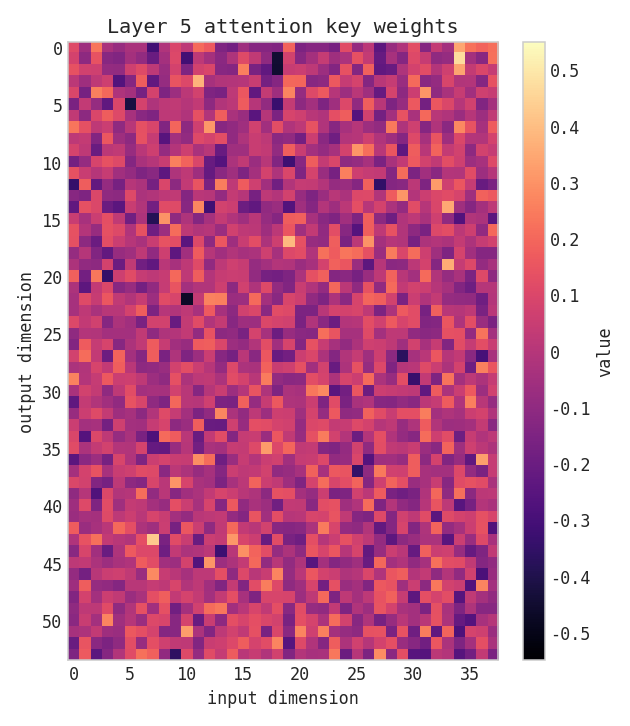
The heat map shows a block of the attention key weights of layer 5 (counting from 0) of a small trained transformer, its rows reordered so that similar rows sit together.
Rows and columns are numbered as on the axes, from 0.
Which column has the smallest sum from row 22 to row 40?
20
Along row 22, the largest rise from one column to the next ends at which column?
11
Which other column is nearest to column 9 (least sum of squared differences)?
37
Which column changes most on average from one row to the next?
13
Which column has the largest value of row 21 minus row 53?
9
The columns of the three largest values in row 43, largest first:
7, 14, 2
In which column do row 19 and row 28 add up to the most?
33
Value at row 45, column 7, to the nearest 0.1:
0.1
